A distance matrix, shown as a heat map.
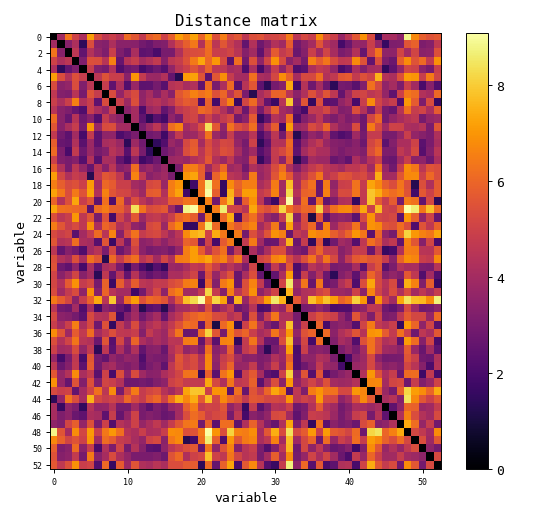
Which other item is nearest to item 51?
40
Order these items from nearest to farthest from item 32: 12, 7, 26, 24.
24, 26, 7, 12
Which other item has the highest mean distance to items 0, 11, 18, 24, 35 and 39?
21
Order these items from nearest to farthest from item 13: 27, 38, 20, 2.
2, 38, 20, 27
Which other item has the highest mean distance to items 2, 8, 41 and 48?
32
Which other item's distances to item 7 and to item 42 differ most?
27
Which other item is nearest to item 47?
35
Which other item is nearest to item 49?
18
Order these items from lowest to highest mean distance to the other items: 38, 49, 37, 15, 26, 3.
15, 38, 26, 37, 3, 49
